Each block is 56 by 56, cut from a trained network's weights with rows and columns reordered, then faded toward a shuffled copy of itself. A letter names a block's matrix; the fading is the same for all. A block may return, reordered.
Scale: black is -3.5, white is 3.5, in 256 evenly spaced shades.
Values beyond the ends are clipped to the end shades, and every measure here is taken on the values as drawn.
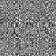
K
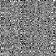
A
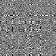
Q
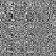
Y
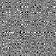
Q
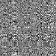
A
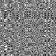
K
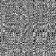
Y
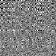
A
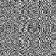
K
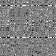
Q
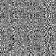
K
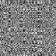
Y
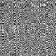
K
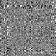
A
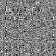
A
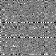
Q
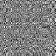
K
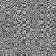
Y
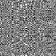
K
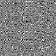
A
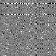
Q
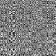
Y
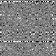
Q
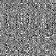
A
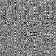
A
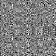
A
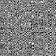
A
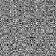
Y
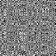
Y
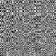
Y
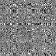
A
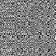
Y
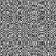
K
